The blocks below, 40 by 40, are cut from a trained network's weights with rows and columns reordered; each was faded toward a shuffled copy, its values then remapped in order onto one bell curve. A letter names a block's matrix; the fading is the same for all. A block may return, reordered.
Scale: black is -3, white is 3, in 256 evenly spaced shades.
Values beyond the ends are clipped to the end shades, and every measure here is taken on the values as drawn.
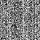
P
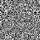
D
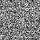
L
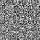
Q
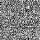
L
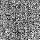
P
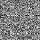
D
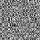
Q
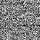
L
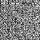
P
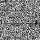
L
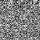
D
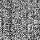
P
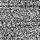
L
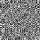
Q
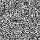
D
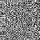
Q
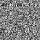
D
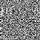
D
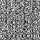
P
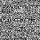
D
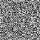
D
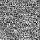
D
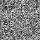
L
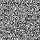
L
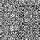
Q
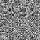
Q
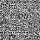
L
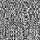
Q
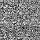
L
